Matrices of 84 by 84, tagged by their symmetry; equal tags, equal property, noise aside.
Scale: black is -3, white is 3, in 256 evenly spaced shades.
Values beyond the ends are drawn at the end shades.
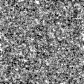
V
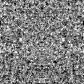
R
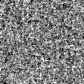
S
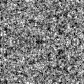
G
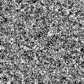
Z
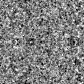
G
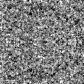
G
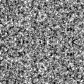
G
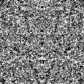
R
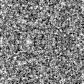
G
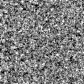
S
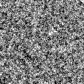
Z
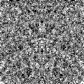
R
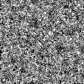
Z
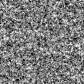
V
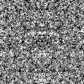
R
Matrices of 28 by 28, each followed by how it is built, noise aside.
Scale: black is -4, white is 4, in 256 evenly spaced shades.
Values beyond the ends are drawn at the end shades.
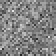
Hankel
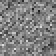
Hankel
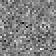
uneven rows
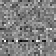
uneven rows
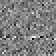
uneven rows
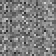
repeating rows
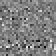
uneven rows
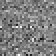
uneven rows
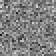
noise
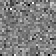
uneven rows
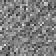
Hankel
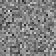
noise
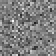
repeating rows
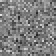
noise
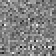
uneven rows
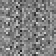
repeating rows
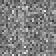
repeating rows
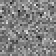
repeating rows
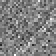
Hankel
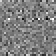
uneven rows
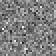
noise
